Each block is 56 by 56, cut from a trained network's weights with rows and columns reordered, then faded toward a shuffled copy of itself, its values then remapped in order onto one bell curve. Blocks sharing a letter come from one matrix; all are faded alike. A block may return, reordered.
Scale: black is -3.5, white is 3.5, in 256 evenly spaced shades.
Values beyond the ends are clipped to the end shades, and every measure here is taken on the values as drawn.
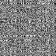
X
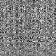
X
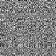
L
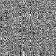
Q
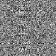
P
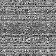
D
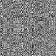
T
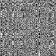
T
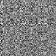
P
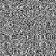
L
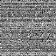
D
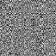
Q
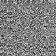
L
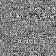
P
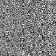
Q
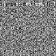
Q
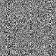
Q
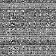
D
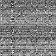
D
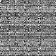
D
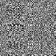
Q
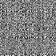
X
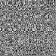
L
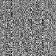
Q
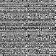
D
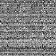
D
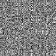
Q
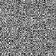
Q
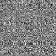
L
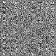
Q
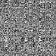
Q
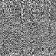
Q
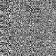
T
